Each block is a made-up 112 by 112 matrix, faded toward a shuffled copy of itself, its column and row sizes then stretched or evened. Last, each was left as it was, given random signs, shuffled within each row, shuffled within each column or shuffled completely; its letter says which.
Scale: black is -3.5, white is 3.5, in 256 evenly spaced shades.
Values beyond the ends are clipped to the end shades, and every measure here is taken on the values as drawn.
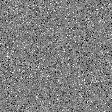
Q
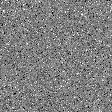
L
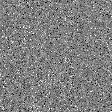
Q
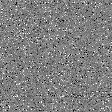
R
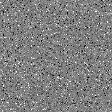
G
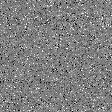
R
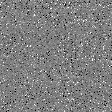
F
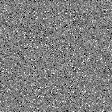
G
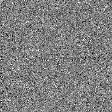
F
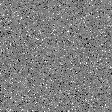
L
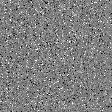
Q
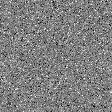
R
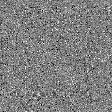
G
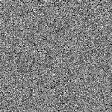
G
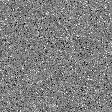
L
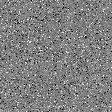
R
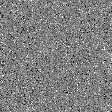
Q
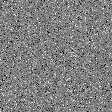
L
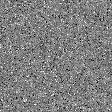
L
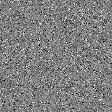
G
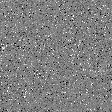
R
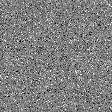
R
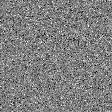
R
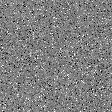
L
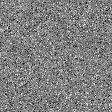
R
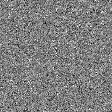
F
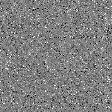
G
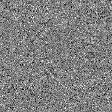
G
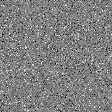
F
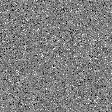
F
